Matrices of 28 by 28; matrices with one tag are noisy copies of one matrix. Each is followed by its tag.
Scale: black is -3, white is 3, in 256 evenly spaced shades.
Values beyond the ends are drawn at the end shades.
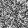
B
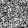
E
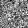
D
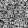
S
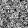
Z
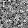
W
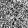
B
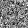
B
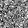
S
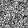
D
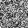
W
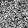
D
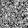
D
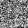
E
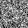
W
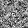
D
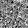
B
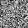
D
